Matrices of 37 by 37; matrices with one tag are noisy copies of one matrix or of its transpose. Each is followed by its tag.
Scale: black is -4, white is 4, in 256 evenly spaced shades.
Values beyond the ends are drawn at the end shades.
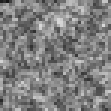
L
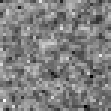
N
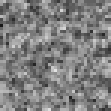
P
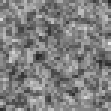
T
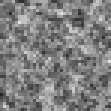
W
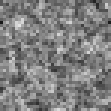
W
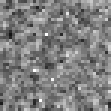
P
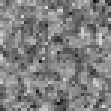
T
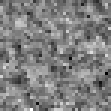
W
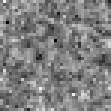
T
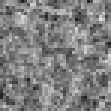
W
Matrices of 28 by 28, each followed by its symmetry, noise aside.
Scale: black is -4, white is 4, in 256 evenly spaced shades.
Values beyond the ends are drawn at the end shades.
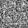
symmetric across the other diagonal.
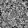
symmetric across the other diagonal.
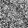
symmetric across the other diagonal.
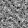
same after a half turn.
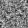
same after a half turn.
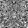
mirrored left to right.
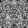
mirrored left to right.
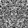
mirrored left to right.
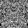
mirrored left to right.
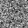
no symmetry.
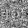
mirrored top to bottom.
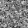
same after a half turn.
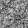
symmetric.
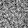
symmetric across the other diagonal.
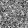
no symmetry.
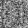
mirrored top to bottom.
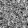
antisymmetric.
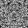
mirrored left to right.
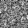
same after a half turn.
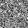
no symmetry.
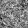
symmetric across the other diagonal.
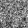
no symmetry.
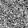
antisymmetric.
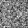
mirrored top to bottom.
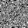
same after a half turn.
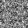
same after a half turn.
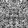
mirrored left to right.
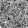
symmetric across the other diagonal.
